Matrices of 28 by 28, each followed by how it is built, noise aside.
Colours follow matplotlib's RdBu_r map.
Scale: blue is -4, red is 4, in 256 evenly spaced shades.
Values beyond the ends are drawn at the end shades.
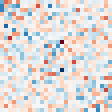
block diagonal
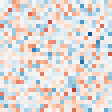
noise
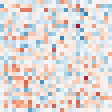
blocks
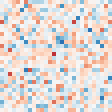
repeating columns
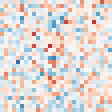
blocks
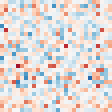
repeating columns
